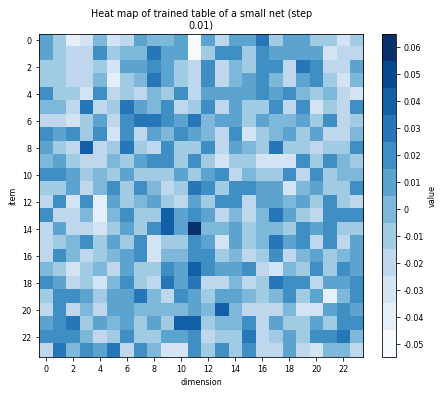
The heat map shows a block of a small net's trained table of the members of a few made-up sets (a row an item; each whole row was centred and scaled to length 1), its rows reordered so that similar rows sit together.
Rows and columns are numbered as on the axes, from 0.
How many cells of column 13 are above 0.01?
5
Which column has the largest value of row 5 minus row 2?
3
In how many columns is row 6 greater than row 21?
11
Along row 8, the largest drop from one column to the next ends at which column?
4
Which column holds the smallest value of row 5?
20
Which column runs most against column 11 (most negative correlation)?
16
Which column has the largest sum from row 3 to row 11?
12
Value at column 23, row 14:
-0.01
